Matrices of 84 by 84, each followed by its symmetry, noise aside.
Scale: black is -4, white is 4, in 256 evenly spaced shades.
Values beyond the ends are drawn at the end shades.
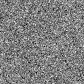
no symmetry.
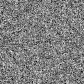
same after a half turn.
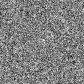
symmetric across the other diagonal.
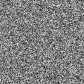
no symmetry.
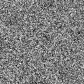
symmetric across the other diagonal.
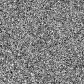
symmetric across the other diagonal.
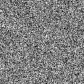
antisymmetric.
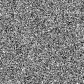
antisymmetric.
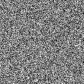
antisymmetric.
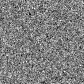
no symmetry.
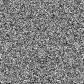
mirrored left to right.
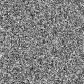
mirrored top to bottom.
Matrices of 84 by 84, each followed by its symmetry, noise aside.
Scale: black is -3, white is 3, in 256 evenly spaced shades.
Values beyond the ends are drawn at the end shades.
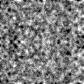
mirrored top to bottom.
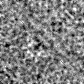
symmetric across the other diagonal.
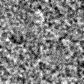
antisymmetric.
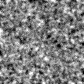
antisymmetric.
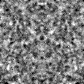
mirrored left to right.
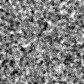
antisymmetric.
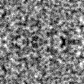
mirrored top to bottom.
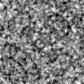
symmetric across the other diagonal.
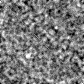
symmetric across the other diagonal.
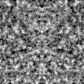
mirrored left to right.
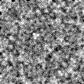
symmetric.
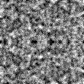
mirrored top to bottom.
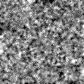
antisymmetric.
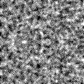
mirrored top to bottom.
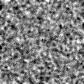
antisymmetric.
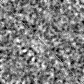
symmetric across the other diagonal.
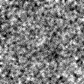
symmetric.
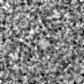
symmetric.
